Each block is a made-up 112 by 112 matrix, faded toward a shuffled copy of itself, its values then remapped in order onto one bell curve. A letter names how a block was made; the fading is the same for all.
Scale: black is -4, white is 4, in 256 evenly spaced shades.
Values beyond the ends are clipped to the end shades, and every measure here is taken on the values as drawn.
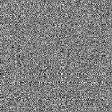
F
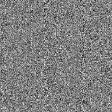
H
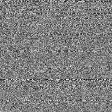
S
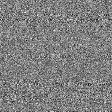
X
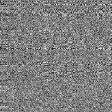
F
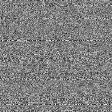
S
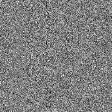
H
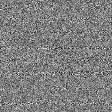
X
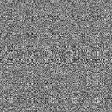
F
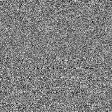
X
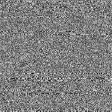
S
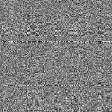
F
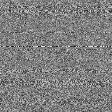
S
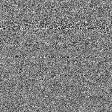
X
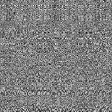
F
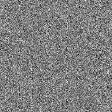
H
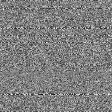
S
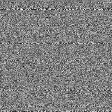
S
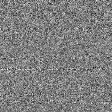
X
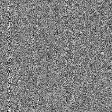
H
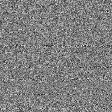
X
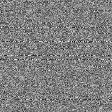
S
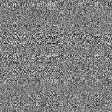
F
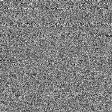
X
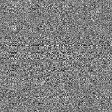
F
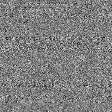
X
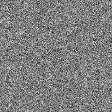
H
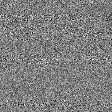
X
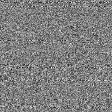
X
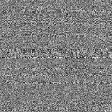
F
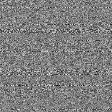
S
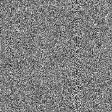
H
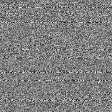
S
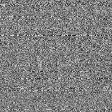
S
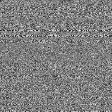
S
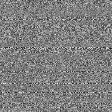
S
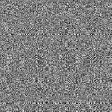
F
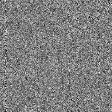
H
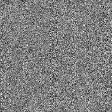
H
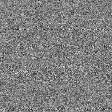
X
